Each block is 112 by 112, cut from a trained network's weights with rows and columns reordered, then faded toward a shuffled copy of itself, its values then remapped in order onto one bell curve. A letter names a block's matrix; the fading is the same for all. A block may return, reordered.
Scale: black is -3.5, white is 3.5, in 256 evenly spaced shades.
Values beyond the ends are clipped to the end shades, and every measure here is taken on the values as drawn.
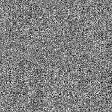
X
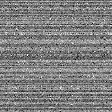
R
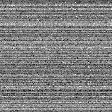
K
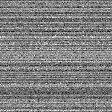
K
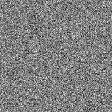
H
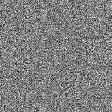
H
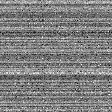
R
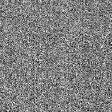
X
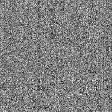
X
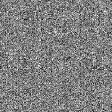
X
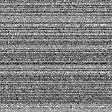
K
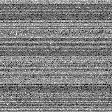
K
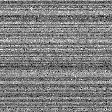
K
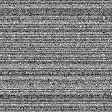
K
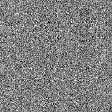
X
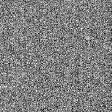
X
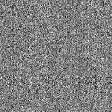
X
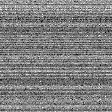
K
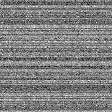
K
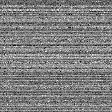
R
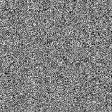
X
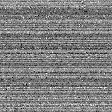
R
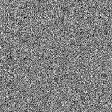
H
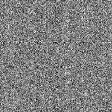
X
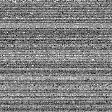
R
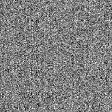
X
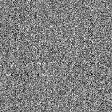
X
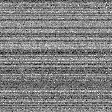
K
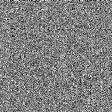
X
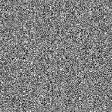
X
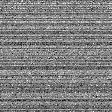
R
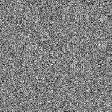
H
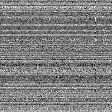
R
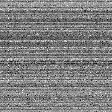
R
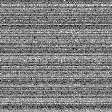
K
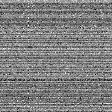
R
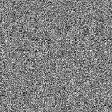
H
